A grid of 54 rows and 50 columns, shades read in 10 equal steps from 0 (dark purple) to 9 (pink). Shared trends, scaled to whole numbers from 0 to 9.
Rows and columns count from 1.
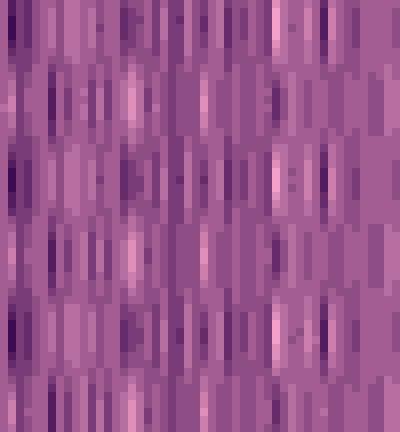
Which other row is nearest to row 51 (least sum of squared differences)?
53
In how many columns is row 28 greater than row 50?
14
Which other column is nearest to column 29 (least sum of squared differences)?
4
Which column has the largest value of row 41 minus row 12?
35
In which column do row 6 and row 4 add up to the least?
2
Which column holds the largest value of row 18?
17
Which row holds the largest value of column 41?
52
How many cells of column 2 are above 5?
17
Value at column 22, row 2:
3
